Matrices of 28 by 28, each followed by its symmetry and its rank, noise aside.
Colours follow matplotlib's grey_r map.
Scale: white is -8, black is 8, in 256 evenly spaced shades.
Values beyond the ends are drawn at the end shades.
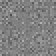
symmetric, rank five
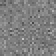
no symmetry, rank six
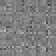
no symmetry, rank five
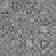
symmetric, rank five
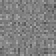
no symmetry, rank four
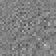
symmetric, rank six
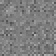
symmetric, rank four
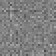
antisymmetric, rank six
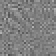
antisymmetric, rank four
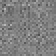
no symmetry, rank four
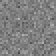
symmetric, rank four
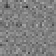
no symmetry, rank four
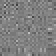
no symmetry, rank four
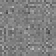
antisymmetric, rank four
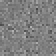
no symmetry, rank six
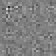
antisymmetric, rank four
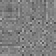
symmetric, rank six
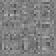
antisymmetric, rank four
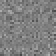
no symmetry, rank six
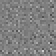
antisymmetric, rank four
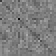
symmetric, rank five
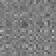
no symmetry, rank four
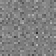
no symmetry, rank four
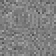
no symmetry, rank five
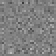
no symmetry, rank five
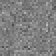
no symmetry, rank six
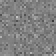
symmetric, rank six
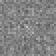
symmetric, rank five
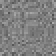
no symmetry, rank four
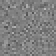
antisymmetric, rank six
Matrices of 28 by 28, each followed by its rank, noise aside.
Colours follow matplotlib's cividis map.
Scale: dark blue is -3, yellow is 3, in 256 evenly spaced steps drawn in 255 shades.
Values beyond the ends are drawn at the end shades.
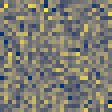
eight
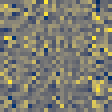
six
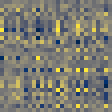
three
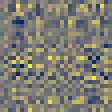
four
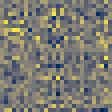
six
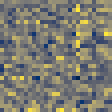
six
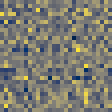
four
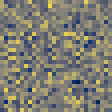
six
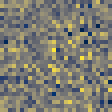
eight
